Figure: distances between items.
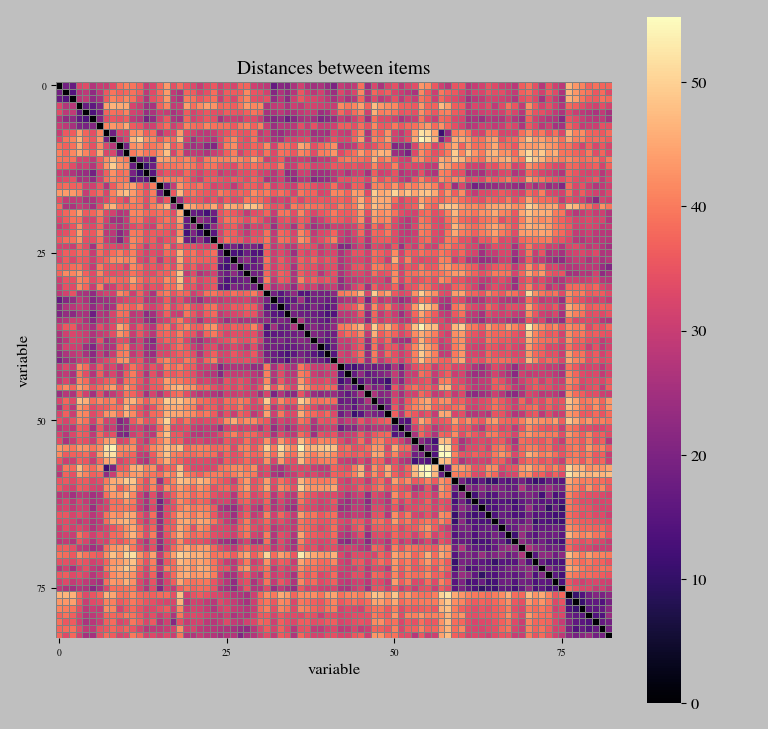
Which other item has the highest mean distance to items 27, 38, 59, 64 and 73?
18
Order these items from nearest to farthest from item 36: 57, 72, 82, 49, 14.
14, 57, 82, 72, 49
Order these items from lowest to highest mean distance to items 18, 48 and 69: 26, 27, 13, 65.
13, 65, 26, 27
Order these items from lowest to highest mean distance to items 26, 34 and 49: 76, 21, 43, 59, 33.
43, 33, 59, 21, 76
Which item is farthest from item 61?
10
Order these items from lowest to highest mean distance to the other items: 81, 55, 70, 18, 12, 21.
81, 21, 12, 70, 55, 18
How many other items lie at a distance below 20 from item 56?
3
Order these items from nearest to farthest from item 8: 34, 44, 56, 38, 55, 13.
38, 34, 44, 13, 56, 55
